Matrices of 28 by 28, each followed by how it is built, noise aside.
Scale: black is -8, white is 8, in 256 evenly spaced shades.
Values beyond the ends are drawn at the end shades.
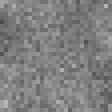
smooth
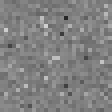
sparse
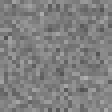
blocks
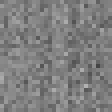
blocks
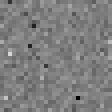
sparse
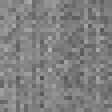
blocks
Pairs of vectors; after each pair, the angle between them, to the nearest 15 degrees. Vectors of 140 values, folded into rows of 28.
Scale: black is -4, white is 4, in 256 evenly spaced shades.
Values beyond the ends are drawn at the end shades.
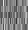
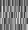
105 degrees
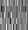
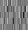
90 degrees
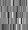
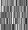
75 degrees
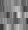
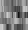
165 degrees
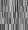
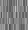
150 degrees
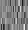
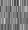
75 degrees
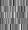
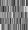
90 degrees
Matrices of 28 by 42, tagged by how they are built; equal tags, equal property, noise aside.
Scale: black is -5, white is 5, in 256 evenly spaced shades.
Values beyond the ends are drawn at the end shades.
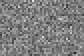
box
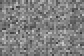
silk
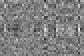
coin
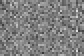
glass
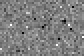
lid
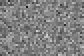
glass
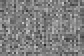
silk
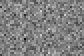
glass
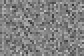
glass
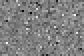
lid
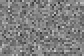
box
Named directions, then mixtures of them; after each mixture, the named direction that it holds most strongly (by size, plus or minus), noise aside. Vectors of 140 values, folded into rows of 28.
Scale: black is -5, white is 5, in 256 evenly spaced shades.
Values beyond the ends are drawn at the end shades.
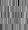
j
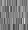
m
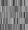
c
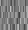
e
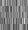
m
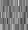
j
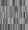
c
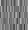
e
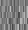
e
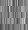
j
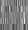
m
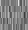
j
